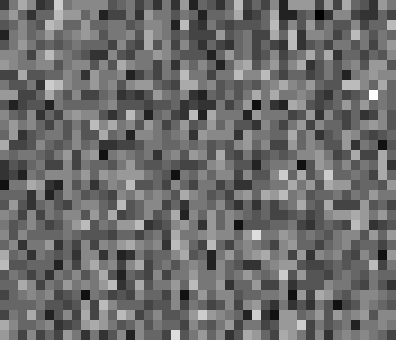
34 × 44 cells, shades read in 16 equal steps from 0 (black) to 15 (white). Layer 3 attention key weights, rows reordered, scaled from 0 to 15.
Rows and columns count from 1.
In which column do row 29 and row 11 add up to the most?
13
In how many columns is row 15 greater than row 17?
21
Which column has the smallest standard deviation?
19
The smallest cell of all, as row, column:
2, 36
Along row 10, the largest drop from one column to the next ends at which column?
43
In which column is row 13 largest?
11
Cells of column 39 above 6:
18
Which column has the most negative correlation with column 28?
15
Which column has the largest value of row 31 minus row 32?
28
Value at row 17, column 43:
10
